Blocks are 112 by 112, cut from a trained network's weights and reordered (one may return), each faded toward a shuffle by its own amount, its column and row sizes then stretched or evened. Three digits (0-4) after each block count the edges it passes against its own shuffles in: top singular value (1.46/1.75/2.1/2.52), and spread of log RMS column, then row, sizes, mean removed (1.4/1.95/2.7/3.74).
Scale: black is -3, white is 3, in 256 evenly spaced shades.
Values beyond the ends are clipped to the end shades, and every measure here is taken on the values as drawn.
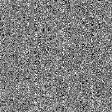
0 3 1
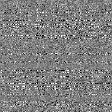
2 2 4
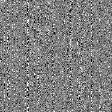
0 4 0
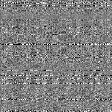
2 0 4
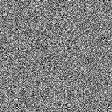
3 0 0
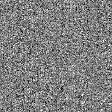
0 2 0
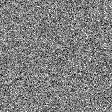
1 0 0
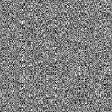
4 3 1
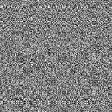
4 1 2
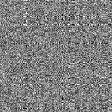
4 1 2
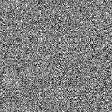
3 2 0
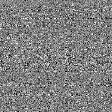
0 1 3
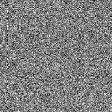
3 1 1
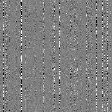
3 4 0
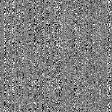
0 4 2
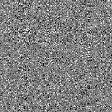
3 2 1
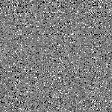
2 2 2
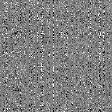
0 4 2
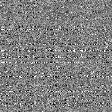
3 1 3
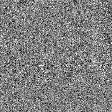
0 1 1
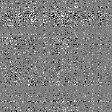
0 3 4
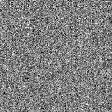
1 0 1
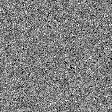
1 1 0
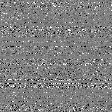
0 0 4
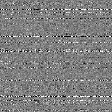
4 1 4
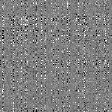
0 4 3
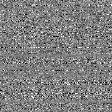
0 0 4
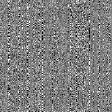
3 4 0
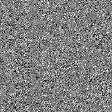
1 2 0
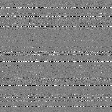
4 0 4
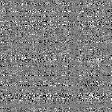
0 3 4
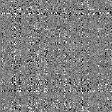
2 4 3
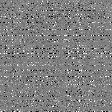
0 2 4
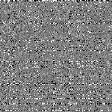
3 2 3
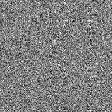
3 1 0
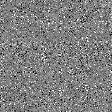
0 2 2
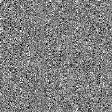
1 3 0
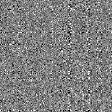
3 3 2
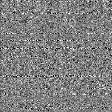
1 0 3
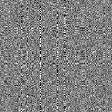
4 3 2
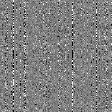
2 4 0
